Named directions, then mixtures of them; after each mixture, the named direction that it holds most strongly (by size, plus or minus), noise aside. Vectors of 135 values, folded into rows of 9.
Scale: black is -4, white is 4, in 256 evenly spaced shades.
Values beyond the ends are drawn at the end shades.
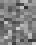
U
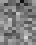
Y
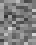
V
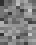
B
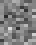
V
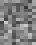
U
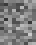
U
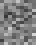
V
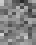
B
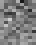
Y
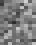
U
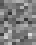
U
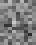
Y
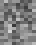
V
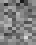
Y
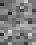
B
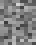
U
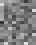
V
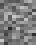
V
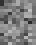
B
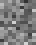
V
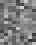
U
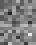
B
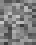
V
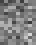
Y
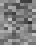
V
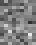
B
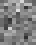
Y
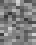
V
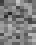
B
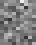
U
